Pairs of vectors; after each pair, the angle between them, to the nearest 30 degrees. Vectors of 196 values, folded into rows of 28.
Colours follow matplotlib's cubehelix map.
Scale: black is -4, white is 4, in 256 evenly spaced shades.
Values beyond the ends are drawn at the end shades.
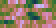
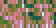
60 degrees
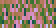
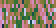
150 degrees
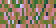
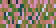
150 degrees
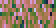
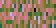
90 degrees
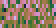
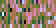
90 degrees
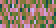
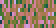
60 degrees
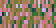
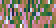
90 degrees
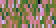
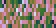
120 degrees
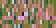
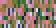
120 degrees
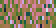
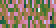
90 degrees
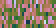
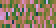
90 degrees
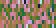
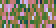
120 degrees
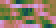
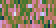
60 degrees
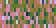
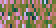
60 degrees
